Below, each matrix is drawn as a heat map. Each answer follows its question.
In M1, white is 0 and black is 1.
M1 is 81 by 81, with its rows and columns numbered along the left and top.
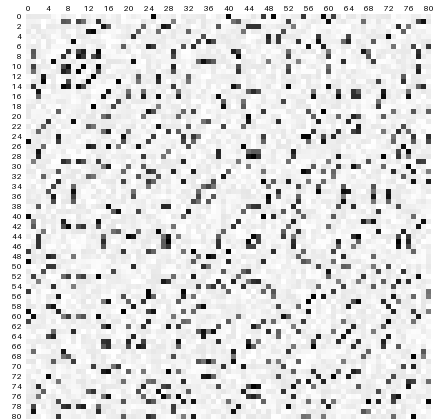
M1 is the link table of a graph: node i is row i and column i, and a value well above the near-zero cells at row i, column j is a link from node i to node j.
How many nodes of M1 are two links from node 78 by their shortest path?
8
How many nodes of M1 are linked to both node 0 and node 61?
4
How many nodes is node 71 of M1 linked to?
11
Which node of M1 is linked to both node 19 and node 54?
node 73
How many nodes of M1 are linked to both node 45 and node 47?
0
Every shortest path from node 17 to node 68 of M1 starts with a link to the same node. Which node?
node 70
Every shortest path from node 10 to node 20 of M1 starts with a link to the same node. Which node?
node 60
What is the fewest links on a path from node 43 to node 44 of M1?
2
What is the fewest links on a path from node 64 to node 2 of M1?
3
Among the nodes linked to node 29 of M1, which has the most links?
node 31
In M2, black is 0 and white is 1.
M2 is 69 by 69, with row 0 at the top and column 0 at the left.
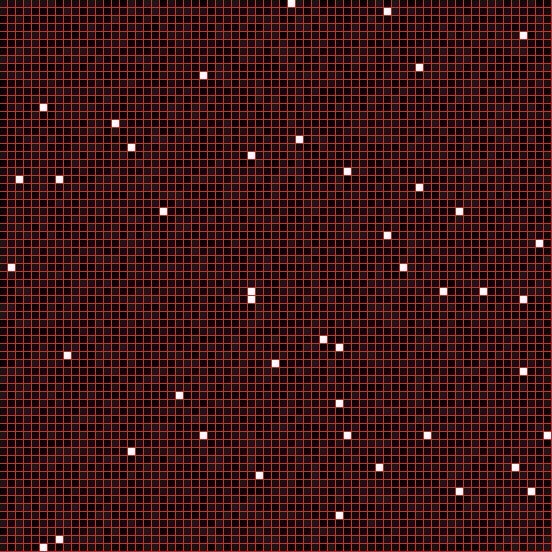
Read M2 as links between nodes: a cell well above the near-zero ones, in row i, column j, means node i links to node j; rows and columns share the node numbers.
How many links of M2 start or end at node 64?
2
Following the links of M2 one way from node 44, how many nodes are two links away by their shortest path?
1
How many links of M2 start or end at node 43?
3
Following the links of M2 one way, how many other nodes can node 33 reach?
5
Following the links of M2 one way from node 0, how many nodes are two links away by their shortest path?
3
